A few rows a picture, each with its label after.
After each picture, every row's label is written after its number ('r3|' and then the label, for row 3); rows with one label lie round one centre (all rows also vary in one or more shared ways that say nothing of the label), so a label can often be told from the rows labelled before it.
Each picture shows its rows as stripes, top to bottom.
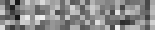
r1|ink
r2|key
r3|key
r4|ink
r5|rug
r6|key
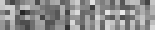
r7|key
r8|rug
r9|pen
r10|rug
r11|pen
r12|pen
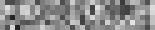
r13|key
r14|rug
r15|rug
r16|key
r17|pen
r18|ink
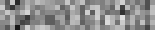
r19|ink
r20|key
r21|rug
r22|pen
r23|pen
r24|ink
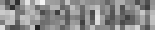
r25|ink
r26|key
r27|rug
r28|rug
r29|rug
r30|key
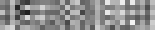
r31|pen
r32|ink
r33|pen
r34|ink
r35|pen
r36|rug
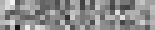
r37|rug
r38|rug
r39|key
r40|pen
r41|rug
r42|ink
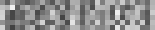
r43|pen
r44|rug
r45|key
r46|key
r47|pen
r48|key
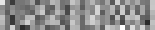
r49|key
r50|pen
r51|pen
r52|key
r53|key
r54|pen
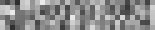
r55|ink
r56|rug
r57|rug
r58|pen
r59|key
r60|key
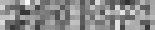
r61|rug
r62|key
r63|pen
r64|rug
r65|key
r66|key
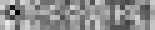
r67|rug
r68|key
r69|ink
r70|key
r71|rug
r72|rug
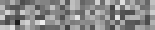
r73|pen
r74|key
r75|rug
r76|key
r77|ink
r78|rug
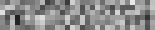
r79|pen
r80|rug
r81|key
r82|ink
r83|ink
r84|pen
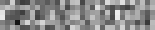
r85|pen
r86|rug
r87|key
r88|key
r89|ink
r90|pen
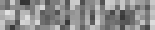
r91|pen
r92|pen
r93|rug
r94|rug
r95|rug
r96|key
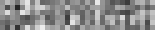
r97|rug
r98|ink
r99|rug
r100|pen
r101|pen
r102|ink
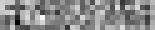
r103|rug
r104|key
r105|rug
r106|ink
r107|ink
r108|pen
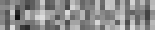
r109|pen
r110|pen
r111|ink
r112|ink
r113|pen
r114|pen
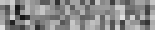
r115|rug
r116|ink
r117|ink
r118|pen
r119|key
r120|key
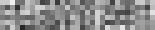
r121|rug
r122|ink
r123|rug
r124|pen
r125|rug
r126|pen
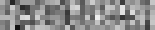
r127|key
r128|pen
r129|pen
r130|rug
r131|pen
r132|ink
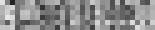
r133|key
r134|rug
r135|rug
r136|rug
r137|pen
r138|rug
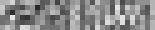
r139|rug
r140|key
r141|key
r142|pen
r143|pen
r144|rug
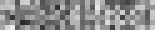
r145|rug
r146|rug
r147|pen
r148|key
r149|pen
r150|rug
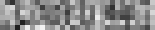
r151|key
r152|rug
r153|rug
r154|rug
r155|pen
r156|ink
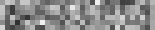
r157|rug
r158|key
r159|key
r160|pen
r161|ink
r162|key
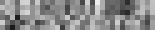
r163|rug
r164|rug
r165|rug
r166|ink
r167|key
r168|key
